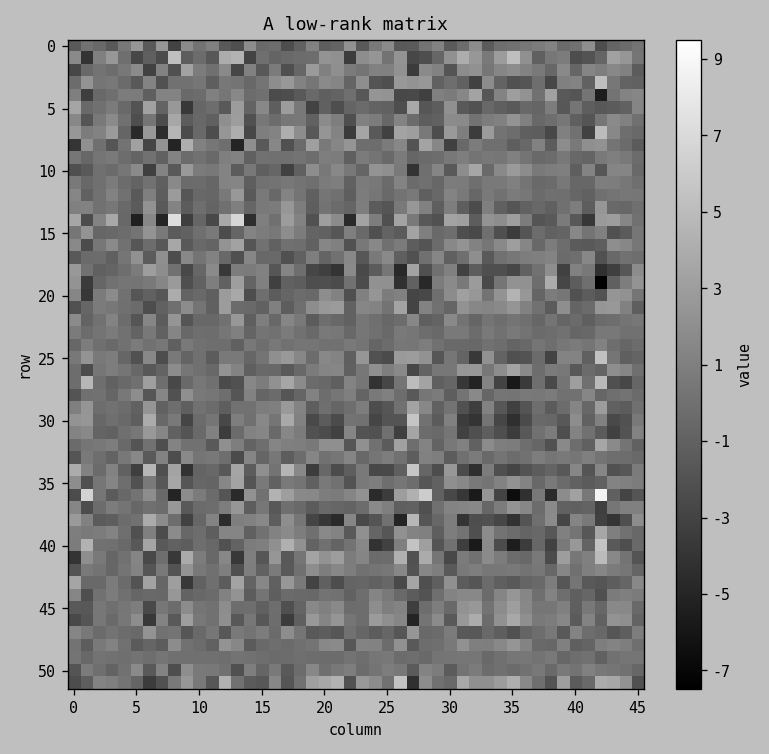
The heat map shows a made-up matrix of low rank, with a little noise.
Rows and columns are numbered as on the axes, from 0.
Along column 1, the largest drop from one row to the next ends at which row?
37
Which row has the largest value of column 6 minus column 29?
34
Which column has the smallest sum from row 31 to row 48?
32
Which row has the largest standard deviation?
36
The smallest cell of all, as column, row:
42, 19
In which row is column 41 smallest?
14
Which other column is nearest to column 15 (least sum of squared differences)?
45
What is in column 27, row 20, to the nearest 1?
-3
